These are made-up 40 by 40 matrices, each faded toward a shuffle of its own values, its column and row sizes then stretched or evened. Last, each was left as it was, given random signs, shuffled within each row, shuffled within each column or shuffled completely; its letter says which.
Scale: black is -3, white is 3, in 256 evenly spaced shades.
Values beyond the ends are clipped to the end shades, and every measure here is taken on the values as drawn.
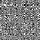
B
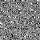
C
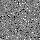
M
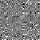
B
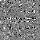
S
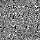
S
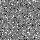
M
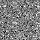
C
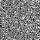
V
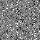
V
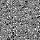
V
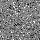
M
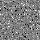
C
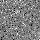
M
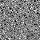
C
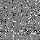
S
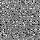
C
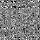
S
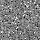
M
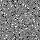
M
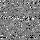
C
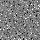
M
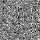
V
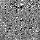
S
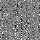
V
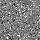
M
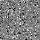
V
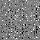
S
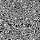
C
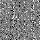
V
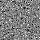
M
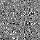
S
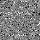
C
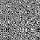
B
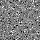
M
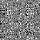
B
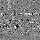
C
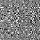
B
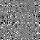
B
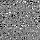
C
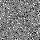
M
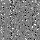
V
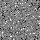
M
